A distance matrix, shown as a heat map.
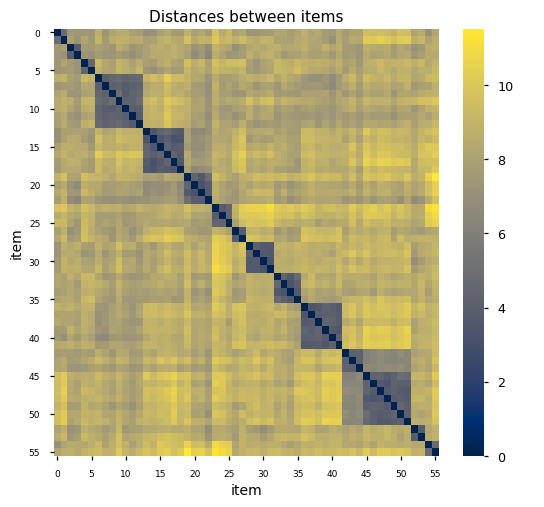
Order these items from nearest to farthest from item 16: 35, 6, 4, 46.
35, 4, 46, 6
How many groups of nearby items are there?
15
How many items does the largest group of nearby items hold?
7
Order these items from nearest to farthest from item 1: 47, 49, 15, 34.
34, 15, 49, 47
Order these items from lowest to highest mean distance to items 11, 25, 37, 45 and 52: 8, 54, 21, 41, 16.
8, 41, 21, 54, 16
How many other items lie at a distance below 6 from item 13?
5
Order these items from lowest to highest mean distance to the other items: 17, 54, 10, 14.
10, 14, 17, 54
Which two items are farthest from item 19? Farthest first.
55, 54
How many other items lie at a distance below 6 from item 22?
3
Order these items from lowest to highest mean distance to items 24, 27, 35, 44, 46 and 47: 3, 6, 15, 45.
45, 3, 6, 15
